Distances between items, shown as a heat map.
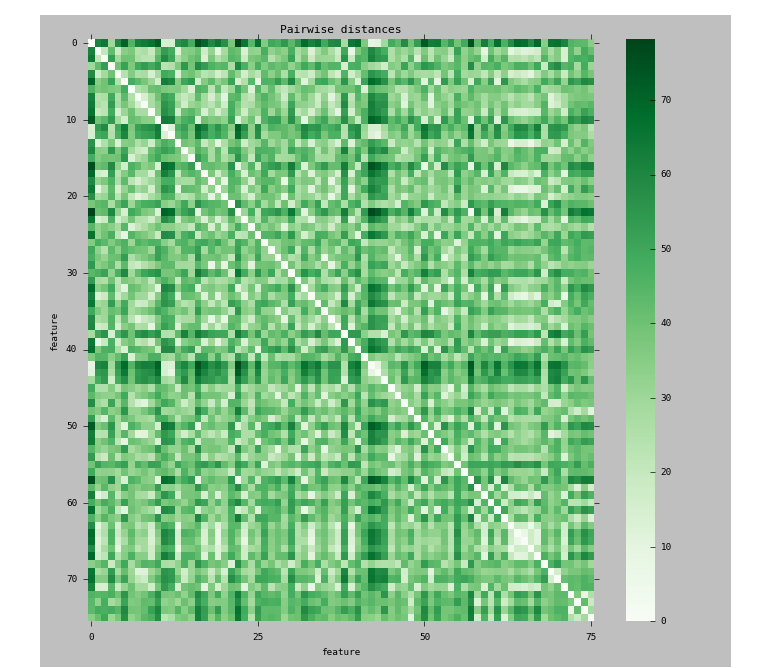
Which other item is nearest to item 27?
49
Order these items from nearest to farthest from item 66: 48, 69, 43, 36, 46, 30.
36, 69, 48, 46, 30, 43
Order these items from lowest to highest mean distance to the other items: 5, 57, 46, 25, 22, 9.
9, 46, 25, 5, 57, 22
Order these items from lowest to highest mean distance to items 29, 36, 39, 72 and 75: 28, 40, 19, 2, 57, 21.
19, 2, 28, 21, 40, 57
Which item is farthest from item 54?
0
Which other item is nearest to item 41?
6
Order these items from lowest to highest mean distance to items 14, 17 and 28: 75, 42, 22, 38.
75, 22, 38, 42
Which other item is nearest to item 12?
43
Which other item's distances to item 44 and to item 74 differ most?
72
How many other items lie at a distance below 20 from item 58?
5
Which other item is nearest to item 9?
37
